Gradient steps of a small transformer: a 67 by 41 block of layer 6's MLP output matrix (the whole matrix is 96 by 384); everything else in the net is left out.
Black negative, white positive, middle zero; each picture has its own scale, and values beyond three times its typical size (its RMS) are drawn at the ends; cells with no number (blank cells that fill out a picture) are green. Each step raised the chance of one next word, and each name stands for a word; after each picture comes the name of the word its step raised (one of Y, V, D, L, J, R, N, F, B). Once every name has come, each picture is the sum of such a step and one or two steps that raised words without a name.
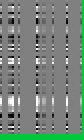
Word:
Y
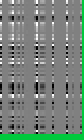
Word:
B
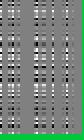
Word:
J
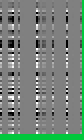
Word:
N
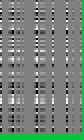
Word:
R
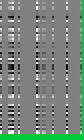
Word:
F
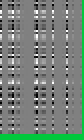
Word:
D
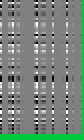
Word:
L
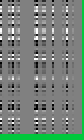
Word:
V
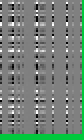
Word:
L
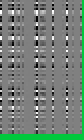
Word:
D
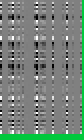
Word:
F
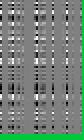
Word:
B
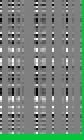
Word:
Y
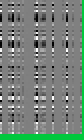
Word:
N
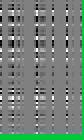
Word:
N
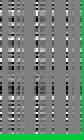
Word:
V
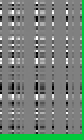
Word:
B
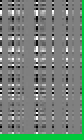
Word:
J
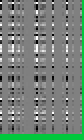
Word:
L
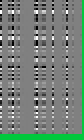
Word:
D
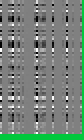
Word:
N
